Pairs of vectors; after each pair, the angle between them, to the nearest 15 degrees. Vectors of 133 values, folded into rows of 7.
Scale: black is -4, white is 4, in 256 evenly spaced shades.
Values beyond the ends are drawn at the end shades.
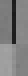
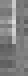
150 degrees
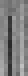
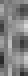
120 degrees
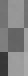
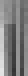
105 degrees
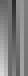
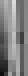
165 degrees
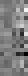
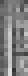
60 degrees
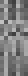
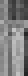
60 degrees
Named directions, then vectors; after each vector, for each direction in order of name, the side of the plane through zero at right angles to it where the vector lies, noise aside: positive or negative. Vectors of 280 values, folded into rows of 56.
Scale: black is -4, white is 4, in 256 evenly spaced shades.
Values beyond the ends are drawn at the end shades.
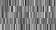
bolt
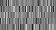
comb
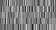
negative, positive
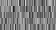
negative, negative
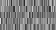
negative, negative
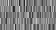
negative, negative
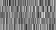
positive, negative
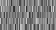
negative, negative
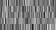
negative, positive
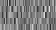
positive, negative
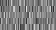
positive, positive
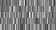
positive, positive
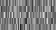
positive, positive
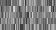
positive, positive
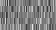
positive, negative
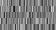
negative, negative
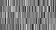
negative, positive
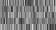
positive, negative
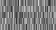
positive, negative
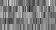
negative, positive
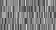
negative, positive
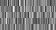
positive, positive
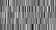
negative, positive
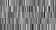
negative, positive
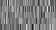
negative, positive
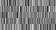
positive, negative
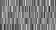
negative, positive
